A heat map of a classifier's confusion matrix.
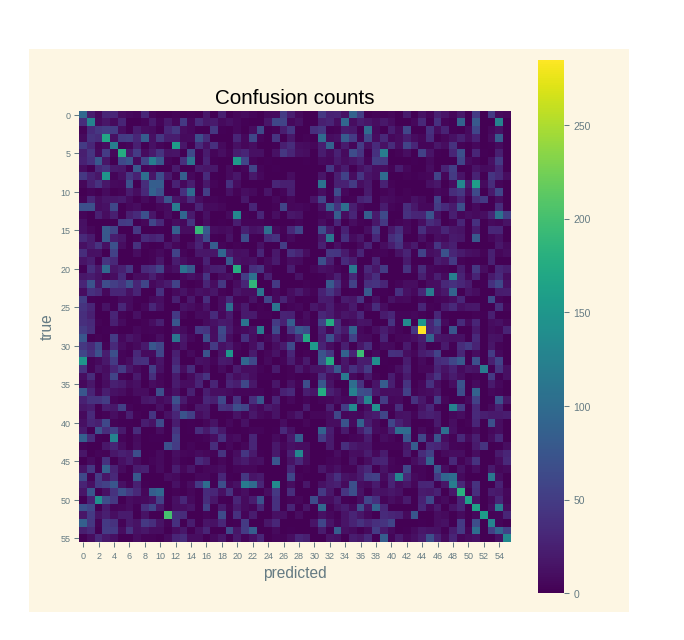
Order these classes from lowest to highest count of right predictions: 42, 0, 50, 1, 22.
42, 0, 1, 50, 22
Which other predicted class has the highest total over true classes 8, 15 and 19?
3
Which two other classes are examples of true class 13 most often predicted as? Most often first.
20, 54
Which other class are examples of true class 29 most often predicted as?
12
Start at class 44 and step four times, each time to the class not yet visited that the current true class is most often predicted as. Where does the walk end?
25
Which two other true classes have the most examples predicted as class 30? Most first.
50, 2
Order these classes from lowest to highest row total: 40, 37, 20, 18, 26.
26, 40, 18, 37, 20
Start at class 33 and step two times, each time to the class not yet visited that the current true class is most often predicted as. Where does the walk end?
11
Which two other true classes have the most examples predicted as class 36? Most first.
31, 40
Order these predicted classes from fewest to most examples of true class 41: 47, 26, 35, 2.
35, 26, 2, 47
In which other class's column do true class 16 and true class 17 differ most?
32
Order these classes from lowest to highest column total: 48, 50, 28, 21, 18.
50, 28, 18, 21, 48
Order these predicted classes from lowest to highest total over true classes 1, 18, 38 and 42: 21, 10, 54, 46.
10, 21, 46, 54
